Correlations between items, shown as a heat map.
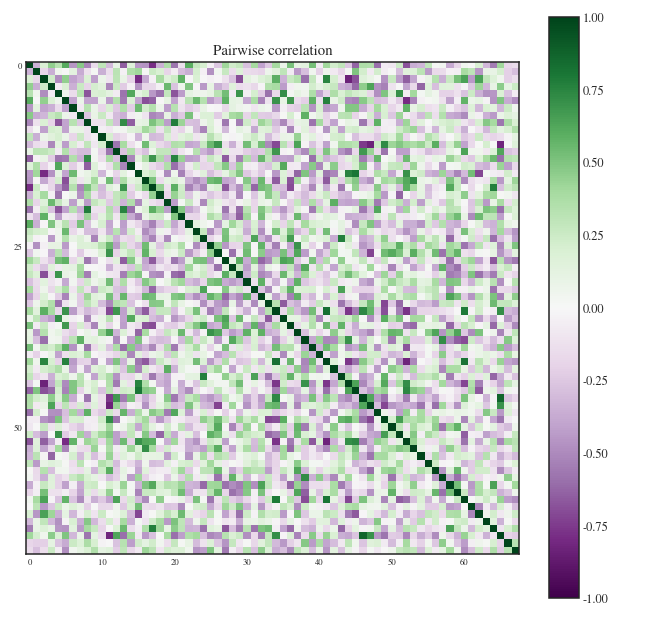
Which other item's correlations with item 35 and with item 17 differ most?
27
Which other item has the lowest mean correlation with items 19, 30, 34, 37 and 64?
15
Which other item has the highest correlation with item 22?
0
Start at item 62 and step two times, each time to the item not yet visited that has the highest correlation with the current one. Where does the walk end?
41
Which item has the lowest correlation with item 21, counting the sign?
29
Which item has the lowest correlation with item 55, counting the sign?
1
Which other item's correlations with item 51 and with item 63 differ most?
4
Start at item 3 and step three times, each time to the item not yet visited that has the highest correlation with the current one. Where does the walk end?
46
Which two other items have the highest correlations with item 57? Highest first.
38, 28
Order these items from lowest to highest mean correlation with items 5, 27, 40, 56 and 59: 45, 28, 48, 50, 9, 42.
9, 45, 28, 48, 42, 50
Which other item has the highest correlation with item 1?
45
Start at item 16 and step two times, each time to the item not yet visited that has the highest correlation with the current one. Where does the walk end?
26
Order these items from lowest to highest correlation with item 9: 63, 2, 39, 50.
2, 63, 39, 50
